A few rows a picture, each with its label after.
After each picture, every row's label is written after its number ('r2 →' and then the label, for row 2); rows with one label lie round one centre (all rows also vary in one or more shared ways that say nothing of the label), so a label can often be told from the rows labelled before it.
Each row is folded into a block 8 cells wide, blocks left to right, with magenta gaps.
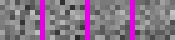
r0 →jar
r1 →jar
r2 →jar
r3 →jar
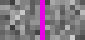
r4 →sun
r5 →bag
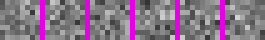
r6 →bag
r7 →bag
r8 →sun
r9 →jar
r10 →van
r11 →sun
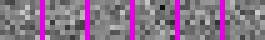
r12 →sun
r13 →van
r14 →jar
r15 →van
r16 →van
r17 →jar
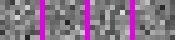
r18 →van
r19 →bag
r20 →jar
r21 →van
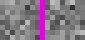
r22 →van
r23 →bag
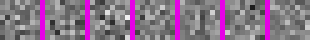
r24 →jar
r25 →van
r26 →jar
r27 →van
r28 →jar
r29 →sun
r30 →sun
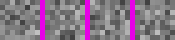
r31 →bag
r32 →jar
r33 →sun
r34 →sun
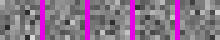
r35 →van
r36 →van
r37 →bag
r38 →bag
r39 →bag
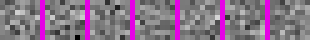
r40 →sun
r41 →jar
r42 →jar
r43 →sun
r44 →jar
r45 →sun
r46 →bag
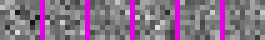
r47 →van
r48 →sun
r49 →bag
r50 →van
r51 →jar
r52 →bag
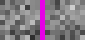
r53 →jar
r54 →jar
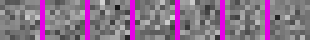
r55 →jar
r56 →jar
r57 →van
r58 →jar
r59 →van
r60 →jar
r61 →van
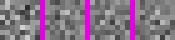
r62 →jar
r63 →sun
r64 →van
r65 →van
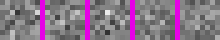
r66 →bag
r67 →jar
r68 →sun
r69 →van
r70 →jar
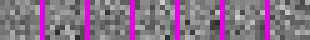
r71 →bag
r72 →sun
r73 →bag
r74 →bag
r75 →van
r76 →van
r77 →sun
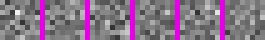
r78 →sun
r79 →bag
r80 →sun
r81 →jar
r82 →bag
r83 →van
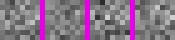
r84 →jar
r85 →jar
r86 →jar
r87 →jar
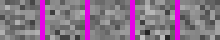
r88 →sun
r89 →jar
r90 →sun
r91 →sun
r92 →sun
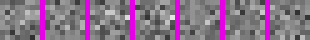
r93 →jar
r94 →sun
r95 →sun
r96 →jar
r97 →van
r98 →bag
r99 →van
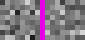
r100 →bag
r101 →sun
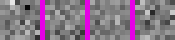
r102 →van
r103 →jar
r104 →van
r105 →bag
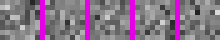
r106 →sun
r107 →van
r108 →sun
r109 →van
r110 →bag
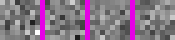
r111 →van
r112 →bag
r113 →van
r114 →jar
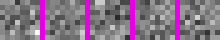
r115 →bag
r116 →bag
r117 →bag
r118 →jar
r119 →jar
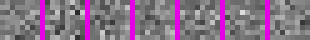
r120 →jar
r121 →bag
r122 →bag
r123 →bag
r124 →jar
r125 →sun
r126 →van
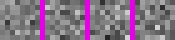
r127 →van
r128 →jar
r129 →jar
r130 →bag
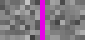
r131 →bag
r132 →bag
